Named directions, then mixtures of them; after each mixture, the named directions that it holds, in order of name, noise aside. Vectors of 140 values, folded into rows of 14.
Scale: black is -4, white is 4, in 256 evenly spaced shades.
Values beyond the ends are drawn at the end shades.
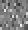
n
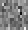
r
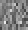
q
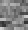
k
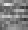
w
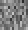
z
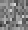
k, n, q.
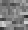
k.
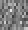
q, z.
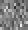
n, z.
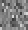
n, r.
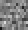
k, q, w.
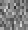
n, z.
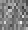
q, z.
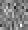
n, z.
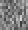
z.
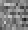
q, w.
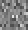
n, r.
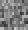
k, r, z.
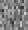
n, r, z.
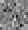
n.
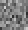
k, n, z.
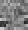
k.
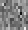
r.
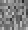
z.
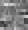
k, w.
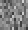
z.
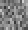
z.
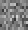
n, q, w.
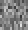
n, z.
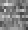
k, n, w.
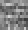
r, w.
